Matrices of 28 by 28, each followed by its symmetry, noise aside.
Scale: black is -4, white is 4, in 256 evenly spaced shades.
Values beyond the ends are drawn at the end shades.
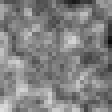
symmetric across the other diagonal.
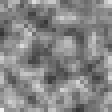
symmetric across the other diagonal.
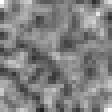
symmetric across the other diagonal.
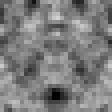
mirrored left to right.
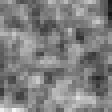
antisymmetric.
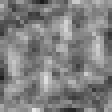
same after a half turn.
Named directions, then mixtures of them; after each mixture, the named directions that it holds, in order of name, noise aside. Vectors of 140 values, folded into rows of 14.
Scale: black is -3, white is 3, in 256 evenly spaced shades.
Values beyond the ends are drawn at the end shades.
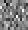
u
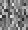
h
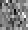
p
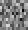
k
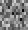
k.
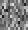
h.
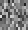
h.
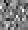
u.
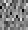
u.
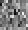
h, p.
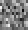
k.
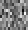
h, k.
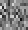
h, k, u.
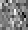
p.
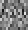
h, k, p.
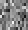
h, p.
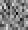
h, k, u.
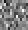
u.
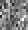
h, k, p.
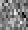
p.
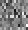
h, p, u.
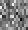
h, k, u.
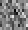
h, k, p.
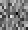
h, k.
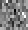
p.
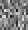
h.
